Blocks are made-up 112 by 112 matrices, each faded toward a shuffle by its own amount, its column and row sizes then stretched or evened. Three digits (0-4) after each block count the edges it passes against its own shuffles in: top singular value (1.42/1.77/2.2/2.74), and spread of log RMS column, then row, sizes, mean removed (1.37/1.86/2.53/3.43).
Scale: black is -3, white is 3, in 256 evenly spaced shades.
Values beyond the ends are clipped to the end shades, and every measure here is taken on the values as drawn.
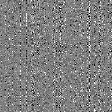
3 4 1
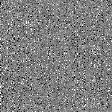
0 3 1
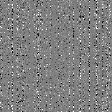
3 4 1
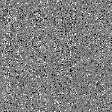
1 3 2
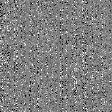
0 4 0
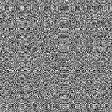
4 0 3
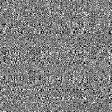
3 2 3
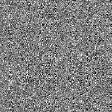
2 3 1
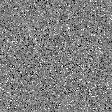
1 0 1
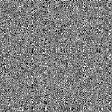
3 3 2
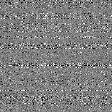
2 1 4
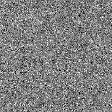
1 1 2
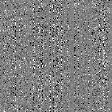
1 4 1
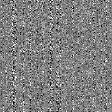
2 4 1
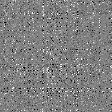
0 3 3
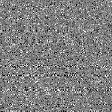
3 1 3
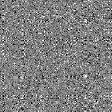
3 2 2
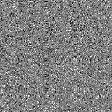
3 1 1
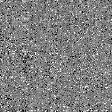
1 2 2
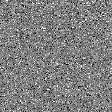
1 0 2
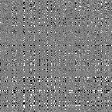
4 4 4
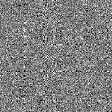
3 2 2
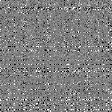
2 3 4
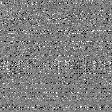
2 0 4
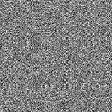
3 2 0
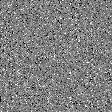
0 0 0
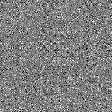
3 0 1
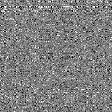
3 1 3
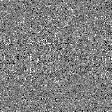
2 2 2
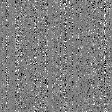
0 4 0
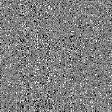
2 3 1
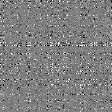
2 3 4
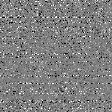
1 1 4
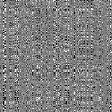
4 4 2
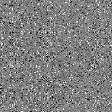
3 2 1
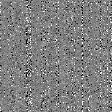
2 4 1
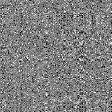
3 2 1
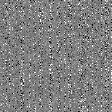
0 4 0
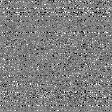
1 1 4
